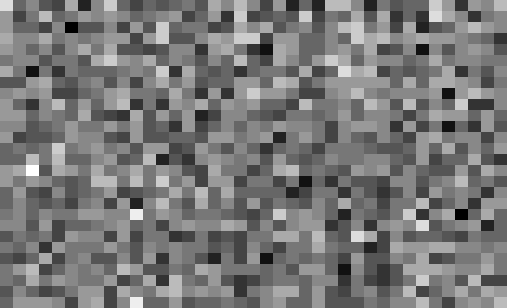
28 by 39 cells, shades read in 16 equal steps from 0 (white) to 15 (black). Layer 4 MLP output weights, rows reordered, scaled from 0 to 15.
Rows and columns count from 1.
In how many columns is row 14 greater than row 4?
26
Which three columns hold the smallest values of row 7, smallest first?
27, 13, 29
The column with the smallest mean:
28
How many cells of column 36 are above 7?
9
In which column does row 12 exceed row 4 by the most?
35
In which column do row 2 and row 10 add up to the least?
24
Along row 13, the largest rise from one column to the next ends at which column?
22
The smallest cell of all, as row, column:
16, 3
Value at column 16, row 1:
10
